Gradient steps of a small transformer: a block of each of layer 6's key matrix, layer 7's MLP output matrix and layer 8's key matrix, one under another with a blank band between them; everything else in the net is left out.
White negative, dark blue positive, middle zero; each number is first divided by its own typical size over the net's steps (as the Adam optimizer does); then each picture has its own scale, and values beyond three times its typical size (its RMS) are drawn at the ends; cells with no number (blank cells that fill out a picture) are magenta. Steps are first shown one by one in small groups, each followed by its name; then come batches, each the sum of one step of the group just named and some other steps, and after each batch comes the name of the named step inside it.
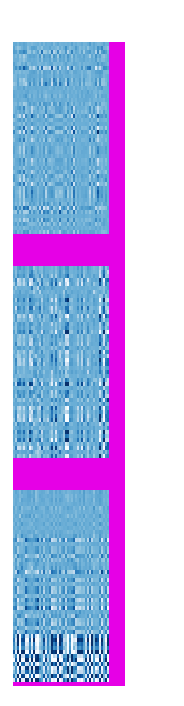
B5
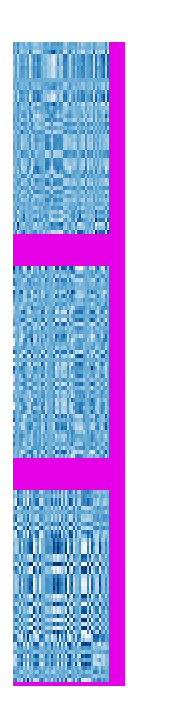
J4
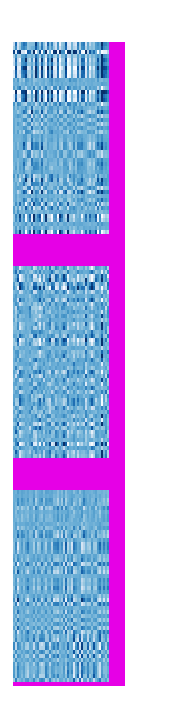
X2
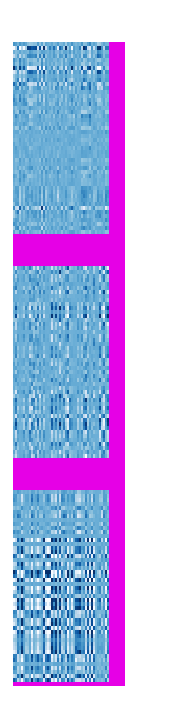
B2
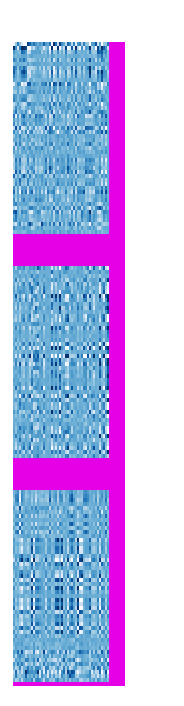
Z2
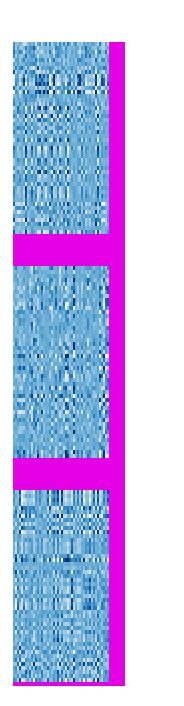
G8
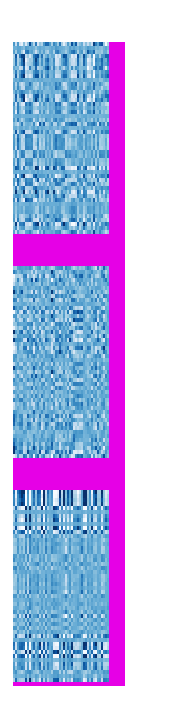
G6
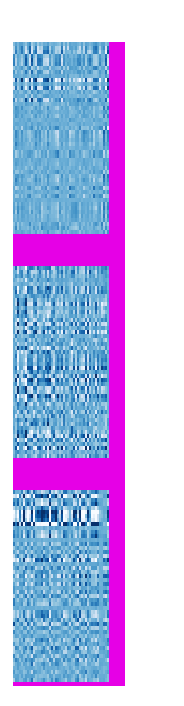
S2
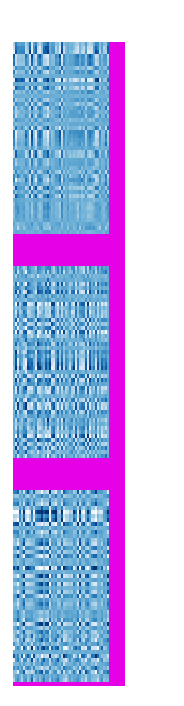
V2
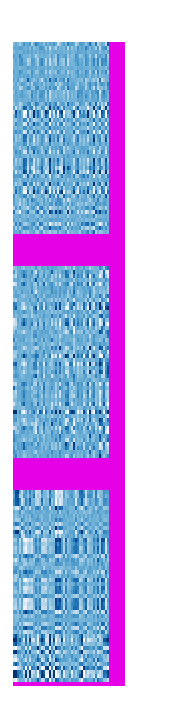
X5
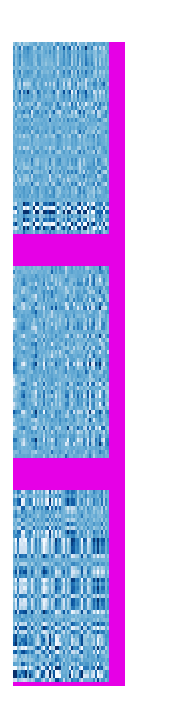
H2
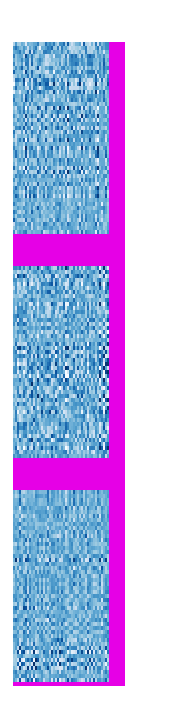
G8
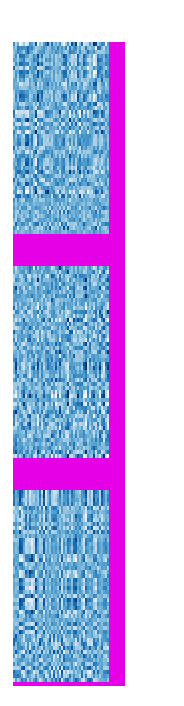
G6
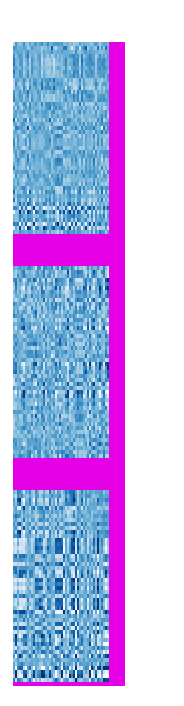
H2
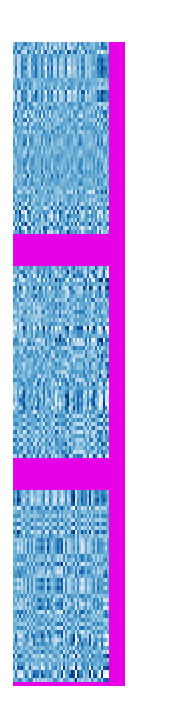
X2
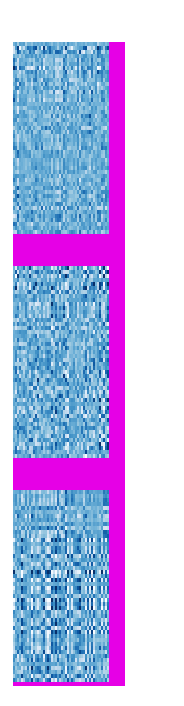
B2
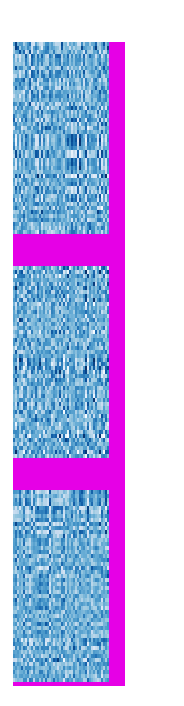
V2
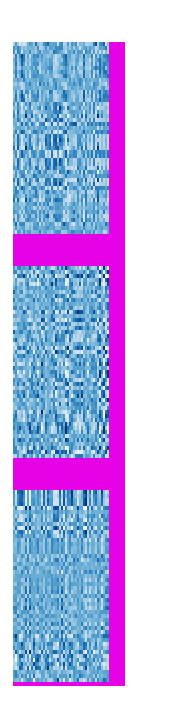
G6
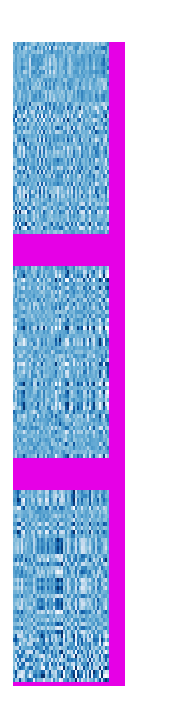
J4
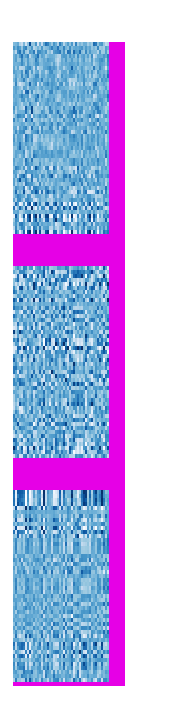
G6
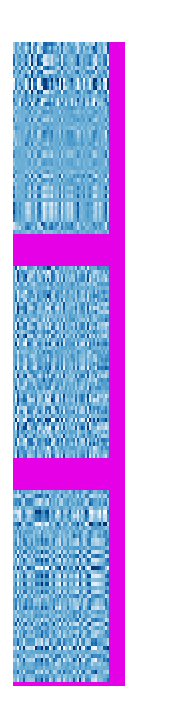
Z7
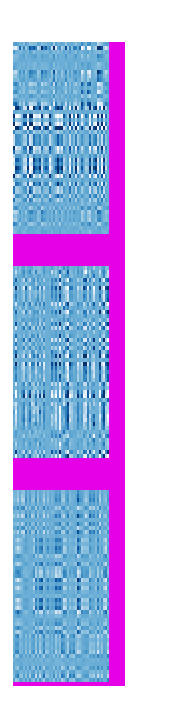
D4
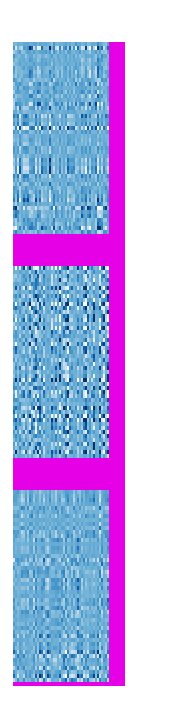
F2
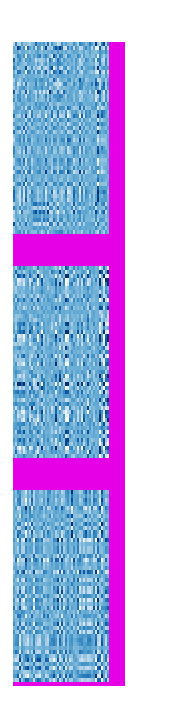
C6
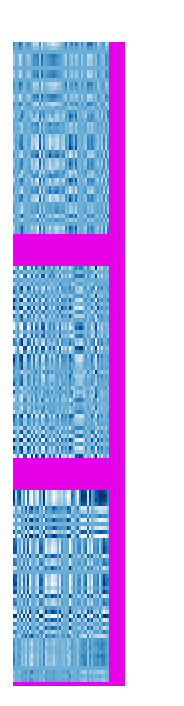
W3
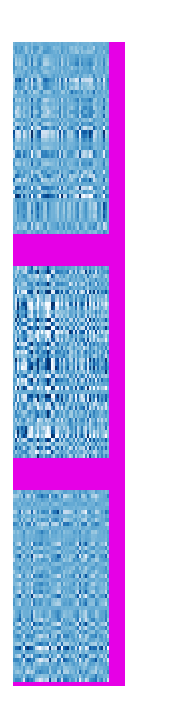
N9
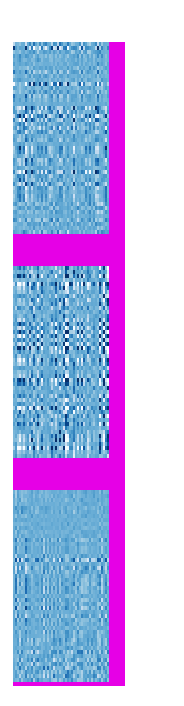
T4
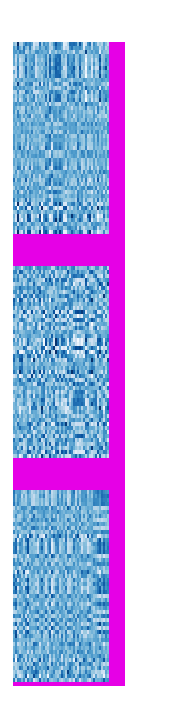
W3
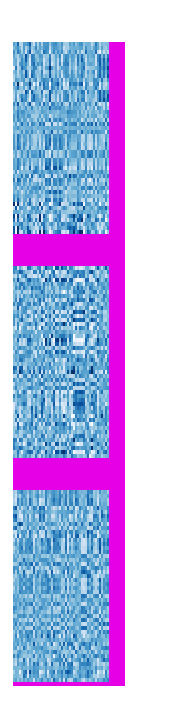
Z7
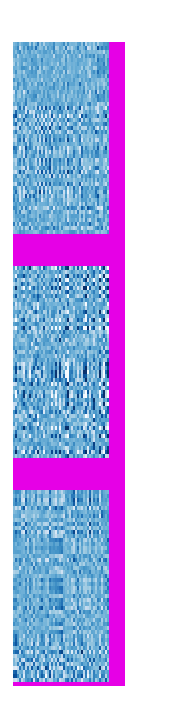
F2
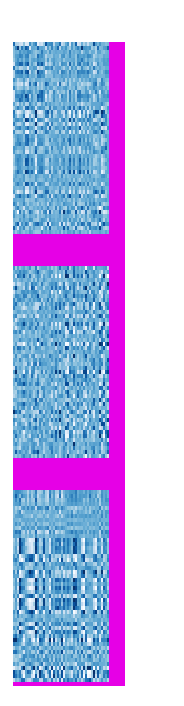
T4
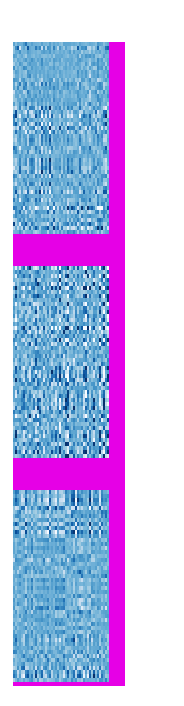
F2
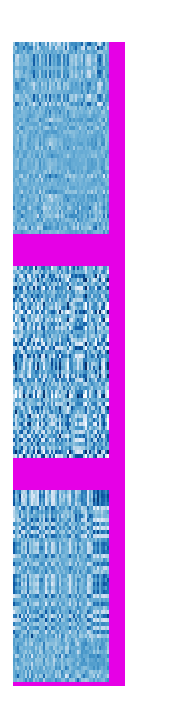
W3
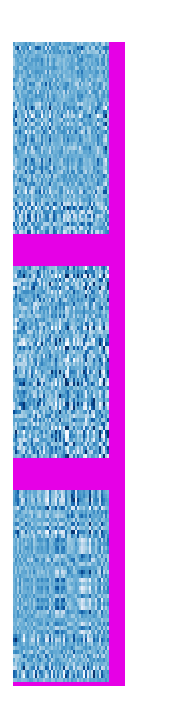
T4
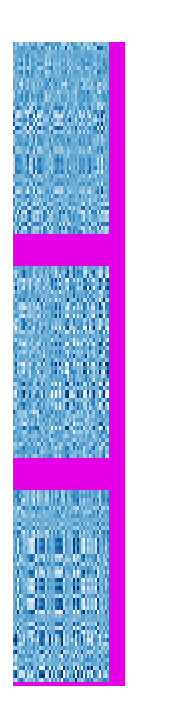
D4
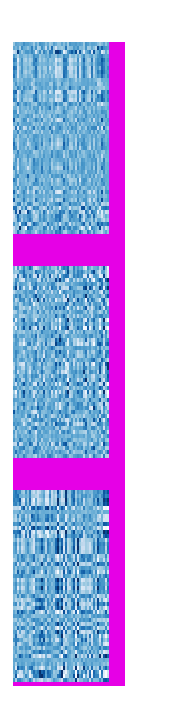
F2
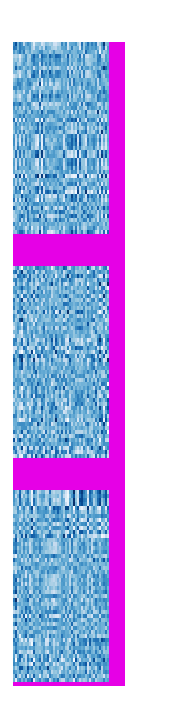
W3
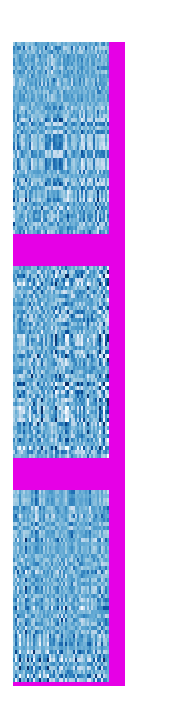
C6
